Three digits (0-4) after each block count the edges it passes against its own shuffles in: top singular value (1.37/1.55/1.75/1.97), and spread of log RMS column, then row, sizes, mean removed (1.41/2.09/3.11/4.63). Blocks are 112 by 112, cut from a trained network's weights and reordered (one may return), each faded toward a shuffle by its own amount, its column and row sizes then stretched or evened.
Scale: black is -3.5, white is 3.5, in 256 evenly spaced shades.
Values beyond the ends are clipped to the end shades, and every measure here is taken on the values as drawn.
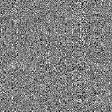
3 3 0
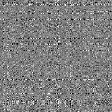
3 2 3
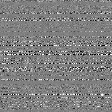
3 0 4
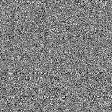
3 0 2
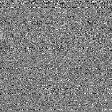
2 0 3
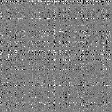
3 3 3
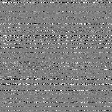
2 1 4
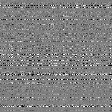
4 1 4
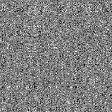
2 1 2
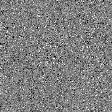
1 1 1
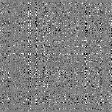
2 3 3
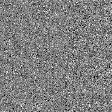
0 2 0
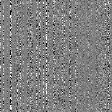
2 4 0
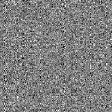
3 2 1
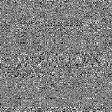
3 1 3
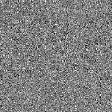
2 2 1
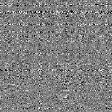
4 2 3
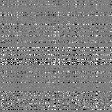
4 2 4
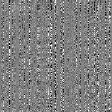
4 4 0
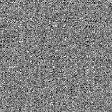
2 1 2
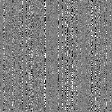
2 4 0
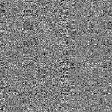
4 2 2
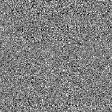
2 1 2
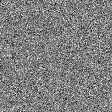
0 0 0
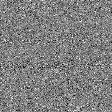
0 0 2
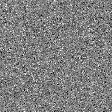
0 1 0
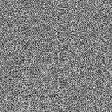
4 0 0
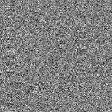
3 1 1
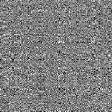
4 2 2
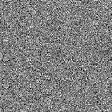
2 1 0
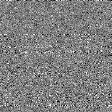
2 1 3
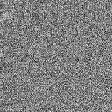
3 0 0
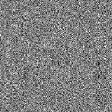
3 2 0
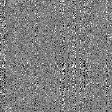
2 3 1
